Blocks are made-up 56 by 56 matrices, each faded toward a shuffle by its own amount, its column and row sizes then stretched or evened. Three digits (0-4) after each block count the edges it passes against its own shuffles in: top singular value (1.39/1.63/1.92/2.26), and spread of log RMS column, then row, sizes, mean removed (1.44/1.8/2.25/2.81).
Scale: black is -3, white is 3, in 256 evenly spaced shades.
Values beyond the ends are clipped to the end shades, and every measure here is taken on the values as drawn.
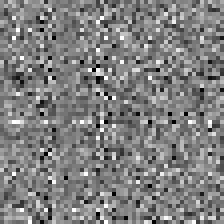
1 3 2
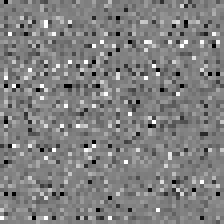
0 1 3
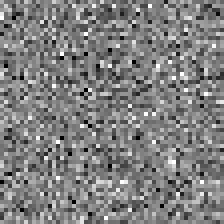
3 0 0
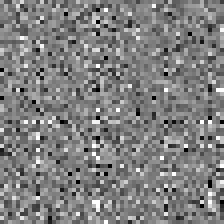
3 3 1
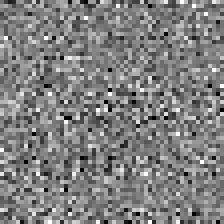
0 0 3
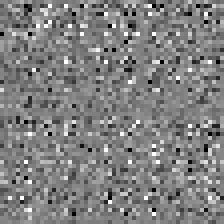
0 2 4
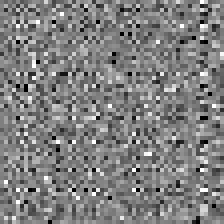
4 2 2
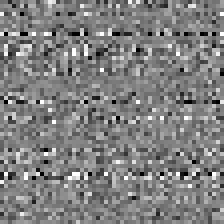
3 0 4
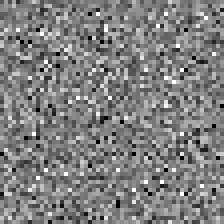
0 0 0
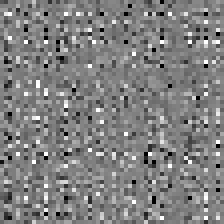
3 4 2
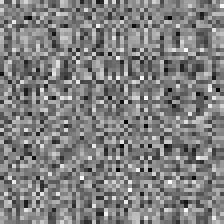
4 0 0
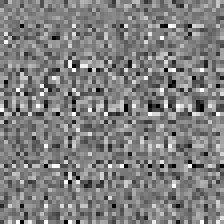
4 1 4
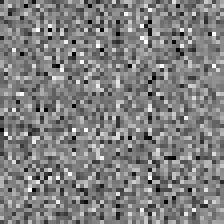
2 1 1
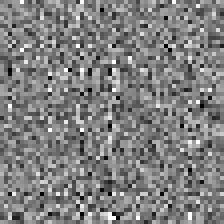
3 2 1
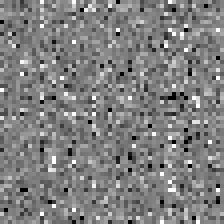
1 3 0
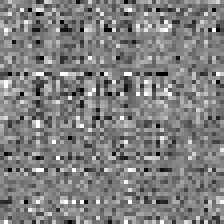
4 1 4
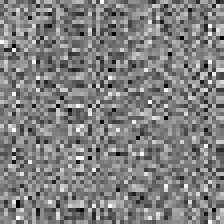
4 2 0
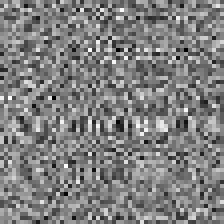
4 0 2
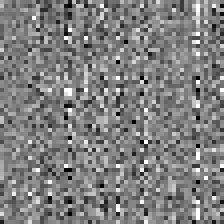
3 4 0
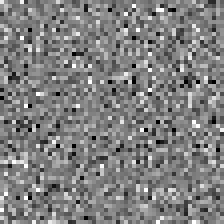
1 0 1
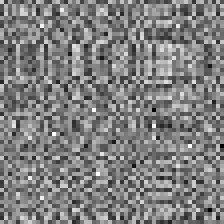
4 0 2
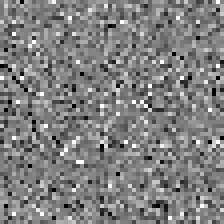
0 0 1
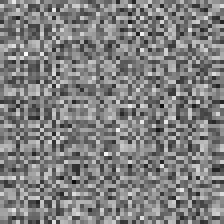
4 1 0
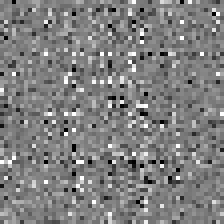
0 3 2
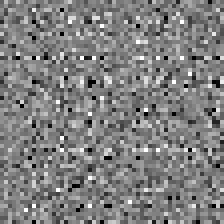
3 1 2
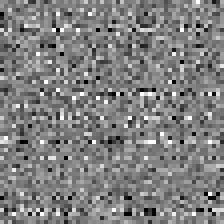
2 0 4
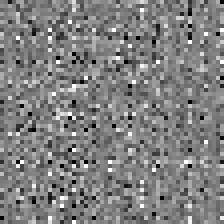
1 4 1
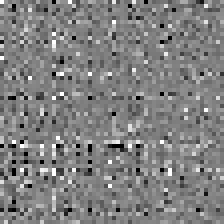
3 3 3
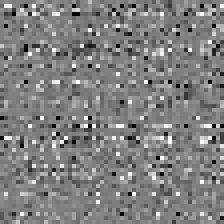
2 2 4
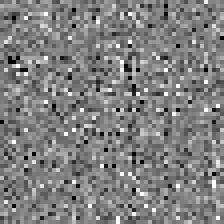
1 1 1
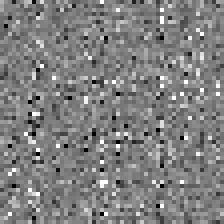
1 3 1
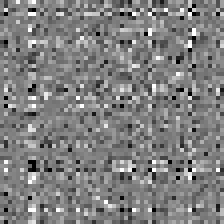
4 3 3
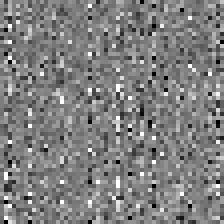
0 4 0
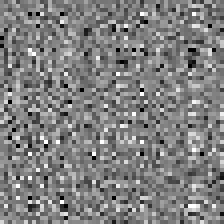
3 2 1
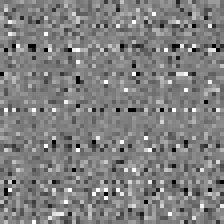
1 1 4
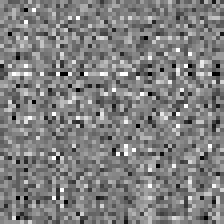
3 1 2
